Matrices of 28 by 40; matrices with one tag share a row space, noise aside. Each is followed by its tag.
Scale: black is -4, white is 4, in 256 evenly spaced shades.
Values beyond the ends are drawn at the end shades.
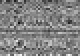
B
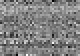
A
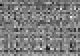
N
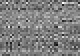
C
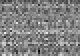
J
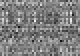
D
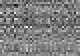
A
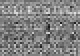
N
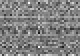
J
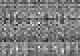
J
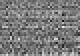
C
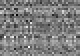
A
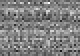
N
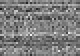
A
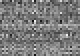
D
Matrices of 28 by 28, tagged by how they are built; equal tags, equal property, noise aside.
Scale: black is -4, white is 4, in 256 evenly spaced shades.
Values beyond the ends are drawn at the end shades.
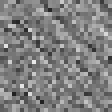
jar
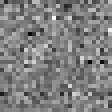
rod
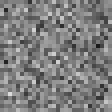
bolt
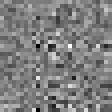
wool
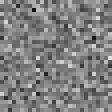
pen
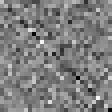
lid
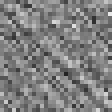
jar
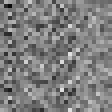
bolt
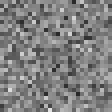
pen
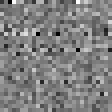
rod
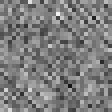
jar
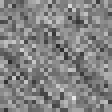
jar
